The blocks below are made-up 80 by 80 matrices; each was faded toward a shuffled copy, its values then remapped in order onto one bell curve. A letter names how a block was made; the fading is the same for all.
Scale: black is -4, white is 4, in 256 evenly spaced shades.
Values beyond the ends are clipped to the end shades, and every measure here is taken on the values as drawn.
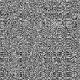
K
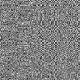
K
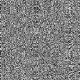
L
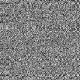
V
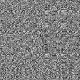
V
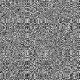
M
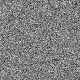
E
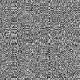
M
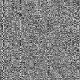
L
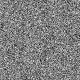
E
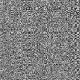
L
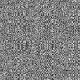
M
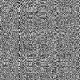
M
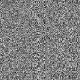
L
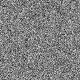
E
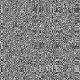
K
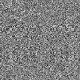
V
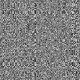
L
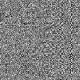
L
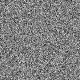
E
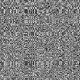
K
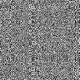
L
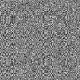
M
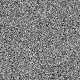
E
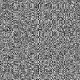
M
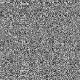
V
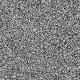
E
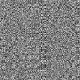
L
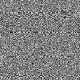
V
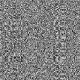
L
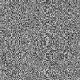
L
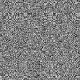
V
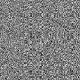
L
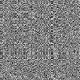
K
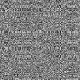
K
